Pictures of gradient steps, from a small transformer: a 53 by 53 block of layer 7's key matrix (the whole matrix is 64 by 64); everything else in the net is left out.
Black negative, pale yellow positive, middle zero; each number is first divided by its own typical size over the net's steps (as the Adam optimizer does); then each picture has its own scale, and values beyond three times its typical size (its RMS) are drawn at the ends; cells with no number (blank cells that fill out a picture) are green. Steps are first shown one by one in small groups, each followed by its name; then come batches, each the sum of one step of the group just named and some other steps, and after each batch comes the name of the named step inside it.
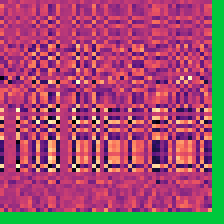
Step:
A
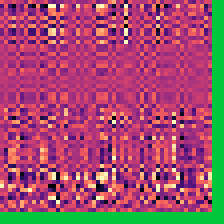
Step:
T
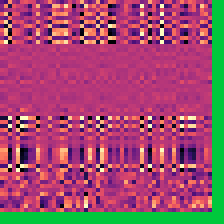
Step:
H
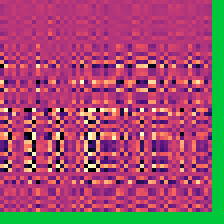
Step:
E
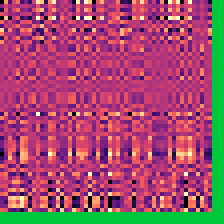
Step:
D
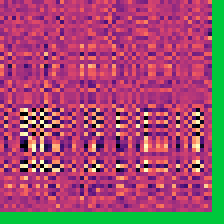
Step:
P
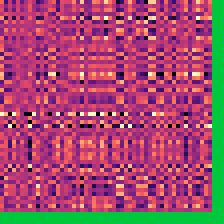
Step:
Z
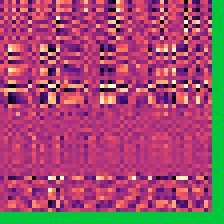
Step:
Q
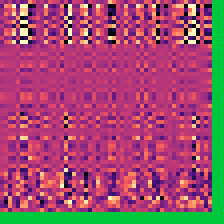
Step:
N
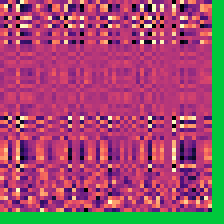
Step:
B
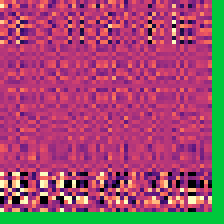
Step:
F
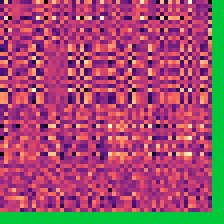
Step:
D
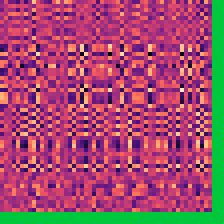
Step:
P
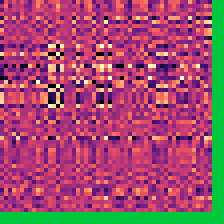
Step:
A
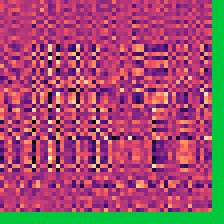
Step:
A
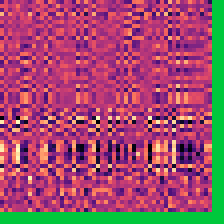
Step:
B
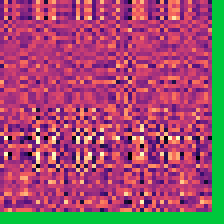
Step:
E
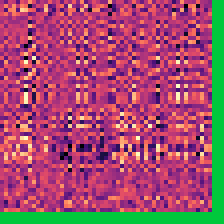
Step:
N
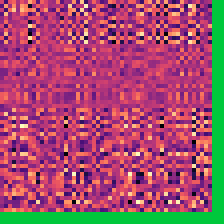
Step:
N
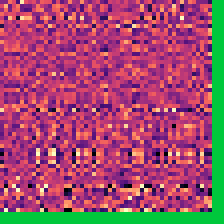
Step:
B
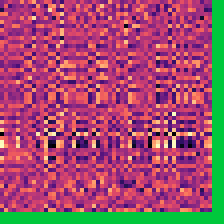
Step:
T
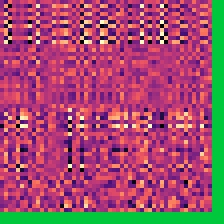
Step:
H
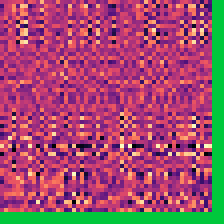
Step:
N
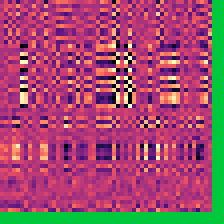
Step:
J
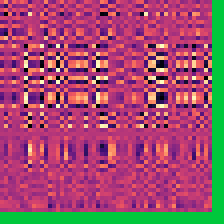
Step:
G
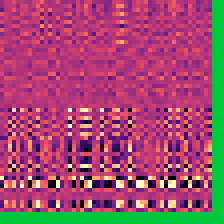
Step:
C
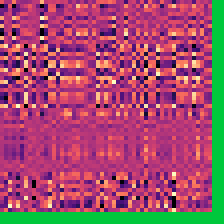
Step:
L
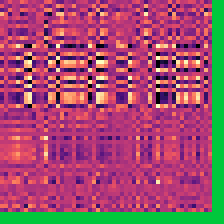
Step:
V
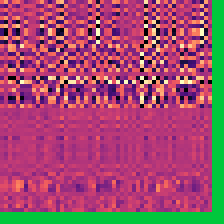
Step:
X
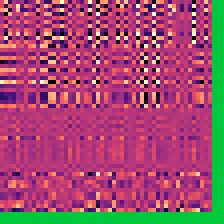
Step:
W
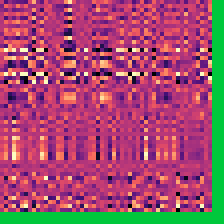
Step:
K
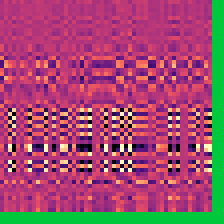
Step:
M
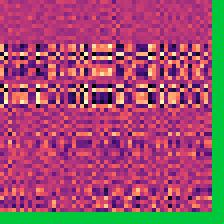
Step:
J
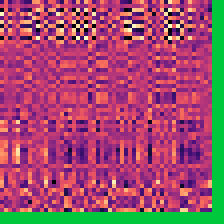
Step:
V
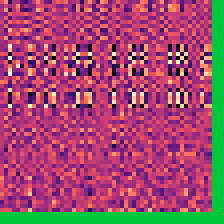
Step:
W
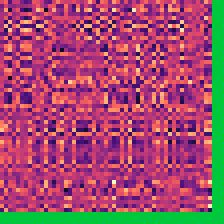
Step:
X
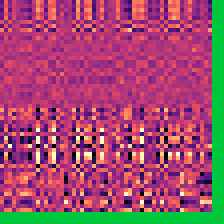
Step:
M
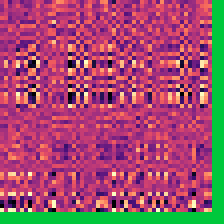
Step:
J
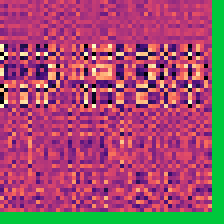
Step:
G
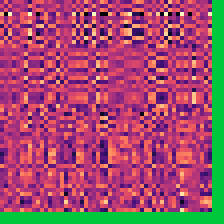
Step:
G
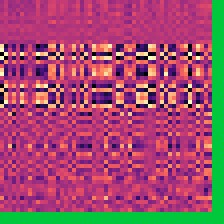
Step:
M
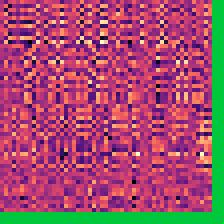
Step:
V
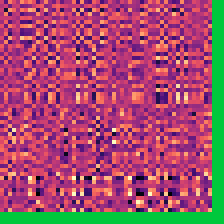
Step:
V
